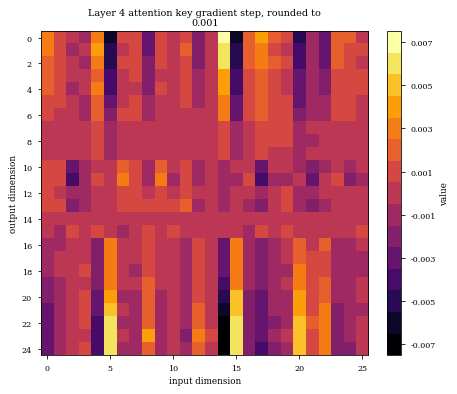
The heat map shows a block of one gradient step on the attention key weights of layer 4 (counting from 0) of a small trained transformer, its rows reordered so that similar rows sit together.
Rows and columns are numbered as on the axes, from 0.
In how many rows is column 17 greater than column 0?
8
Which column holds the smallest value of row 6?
15
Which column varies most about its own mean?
14
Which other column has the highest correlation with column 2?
21
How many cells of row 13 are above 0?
9
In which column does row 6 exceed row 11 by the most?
17
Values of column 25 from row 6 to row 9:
0 0 0 0
